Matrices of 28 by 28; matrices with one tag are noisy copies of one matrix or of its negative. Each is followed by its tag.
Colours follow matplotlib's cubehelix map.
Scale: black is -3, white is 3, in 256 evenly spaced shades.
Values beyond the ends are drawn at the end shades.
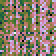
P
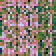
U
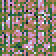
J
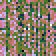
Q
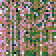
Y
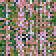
Q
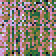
Y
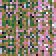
U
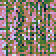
Q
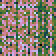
U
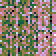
U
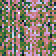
Y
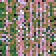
Q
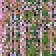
Y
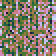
U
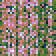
U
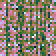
Q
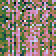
Y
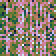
Q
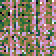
P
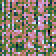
J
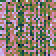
Q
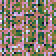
J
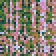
P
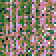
P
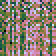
Y
